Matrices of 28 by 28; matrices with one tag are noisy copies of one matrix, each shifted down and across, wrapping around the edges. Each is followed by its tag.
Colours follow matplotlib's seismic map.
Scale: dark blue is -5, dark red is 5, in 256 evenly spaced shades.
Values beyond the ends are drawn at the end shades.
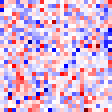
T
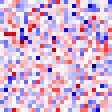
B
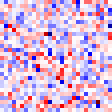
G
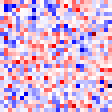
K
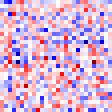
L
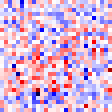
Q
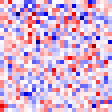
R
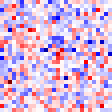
R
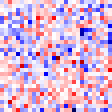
K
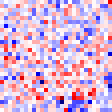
Q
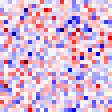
R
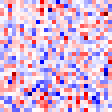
R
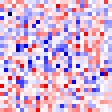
K
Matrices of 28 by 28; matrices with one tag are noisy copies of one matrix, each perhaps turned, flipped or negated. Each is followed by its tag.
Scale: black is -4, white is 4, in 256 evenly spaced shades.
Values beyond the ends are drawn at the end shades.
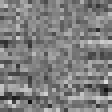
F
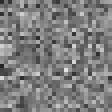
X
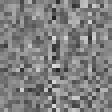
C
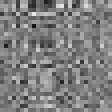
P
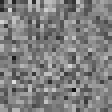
X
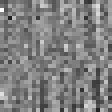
F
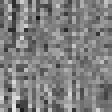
F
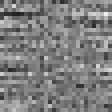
F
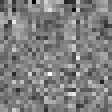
X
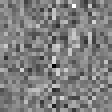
C
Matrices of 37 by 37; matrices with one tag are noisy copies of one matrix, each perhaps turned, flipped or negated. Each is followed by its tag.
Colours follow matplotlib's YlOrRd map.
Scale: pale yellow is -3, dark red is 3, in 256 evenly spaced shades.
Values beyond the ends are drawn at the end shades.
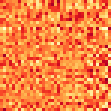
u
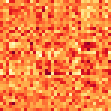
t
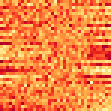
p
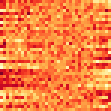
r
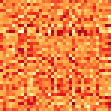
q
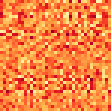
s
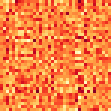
q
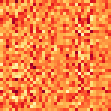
s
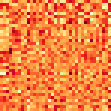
u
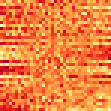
p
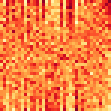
p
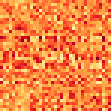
t
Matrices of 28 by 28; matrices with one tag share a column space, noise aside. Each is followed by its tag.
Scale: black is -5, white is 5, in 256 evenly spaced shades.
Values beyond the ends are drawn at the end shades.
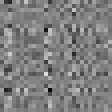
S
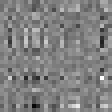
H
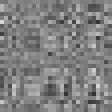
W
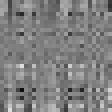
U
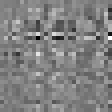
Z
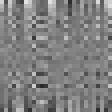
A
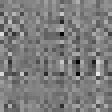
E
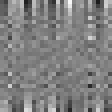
A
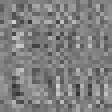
W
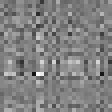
E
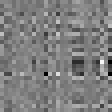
E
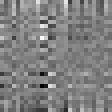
A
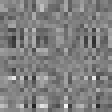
H
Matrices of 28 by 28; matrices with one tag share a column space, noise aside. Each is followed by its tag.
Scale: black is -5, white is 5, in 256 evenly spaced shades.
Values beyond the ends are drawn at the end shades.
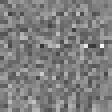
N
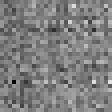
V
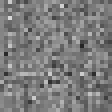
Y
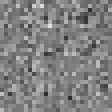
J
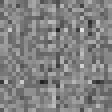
V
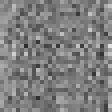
N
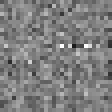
N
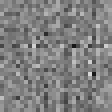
N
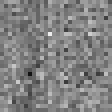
Y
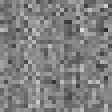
V
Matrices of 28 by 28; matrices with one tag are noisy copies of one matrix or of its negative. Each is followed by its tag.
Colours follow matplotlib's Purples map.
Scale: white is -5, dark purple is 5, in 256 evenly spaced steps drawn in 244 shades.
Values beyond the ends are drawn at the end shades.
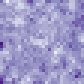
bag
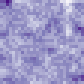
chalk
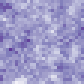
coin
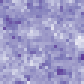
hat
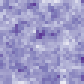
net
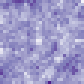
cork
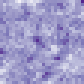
cork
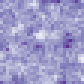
net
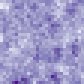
coin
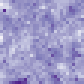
coin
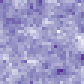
hat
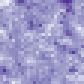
chalk
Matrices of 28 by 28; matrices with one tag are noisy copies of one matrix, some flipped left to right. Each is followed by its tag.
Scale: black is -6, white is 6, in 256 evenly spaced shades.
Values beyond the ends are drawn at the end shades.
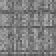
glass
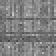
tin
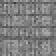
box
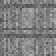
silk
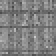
glass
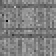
silk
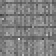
box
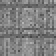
silk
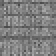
box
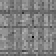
glass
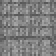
box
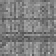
tin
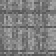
glass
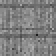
silk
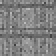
silk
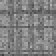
glass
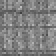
glass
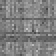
tin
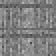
silk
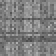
tin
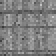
glass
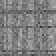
glass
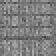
box
